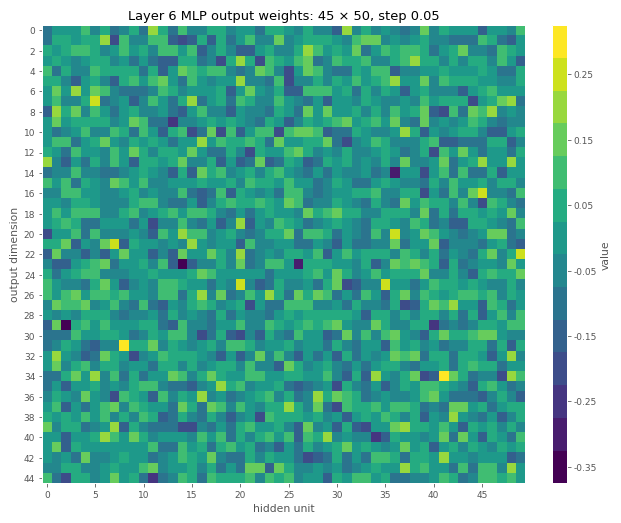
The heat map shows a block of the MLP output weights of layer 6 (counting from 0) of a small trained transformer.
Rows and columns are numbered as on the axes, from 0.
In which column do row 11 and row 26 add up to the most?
16
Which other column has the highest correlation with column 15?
47
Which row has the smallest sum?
14
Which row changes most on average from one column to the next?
34
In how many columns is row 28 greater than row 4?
20
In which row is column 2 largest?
21
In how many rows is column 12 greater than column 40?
18
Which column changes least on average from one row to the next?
32
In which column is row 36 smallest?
7
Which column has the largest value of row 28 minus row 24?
44
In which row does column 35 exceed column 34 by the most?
25
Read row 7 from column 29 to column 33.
-0.15 0 0 -0.05 0.05
